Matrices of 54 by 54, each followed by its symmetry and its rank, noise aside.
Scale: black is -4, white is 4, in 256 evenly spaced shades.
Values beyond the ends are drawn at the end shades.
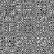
symmetric, rank six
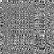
no symmetry, rank six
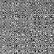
antisymmetric, rank six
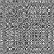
symmetric, rank five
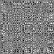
antisymmetric, rank six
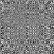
no symmetry, rank four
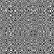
symmetric, rank four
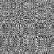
antisymmetric, rank six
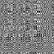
no symmetry, rank four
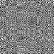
no symmetry, rank five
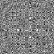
symmetric, rank six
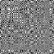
symmetric, rank four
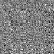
antisymmetric, rank six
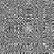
symmetric, rank five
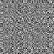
antisymmetric, rank six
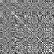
symmetric, rank four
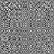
no symmetry, rank four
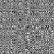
no symmetry, rank six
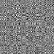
no symmetry, rank six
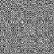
symmetric, rank five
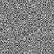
no symmetry, rank six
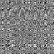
no symmetry, rank four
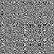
antisymmetric, rank four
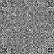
symmetric, rank five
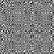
no symmetry, rank four
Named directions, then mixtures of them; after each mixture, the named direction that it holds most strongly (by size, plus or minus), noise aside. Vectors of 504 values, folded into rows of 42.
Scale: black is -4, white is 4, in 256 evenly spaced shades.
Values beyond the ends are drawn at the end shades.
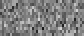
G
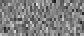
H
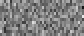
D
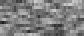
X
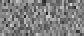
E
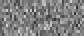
E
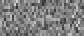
E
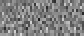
H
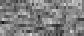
X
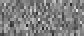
H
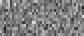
D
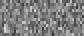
D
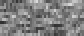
X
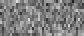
G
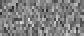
G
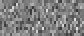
G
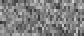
G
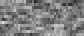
X
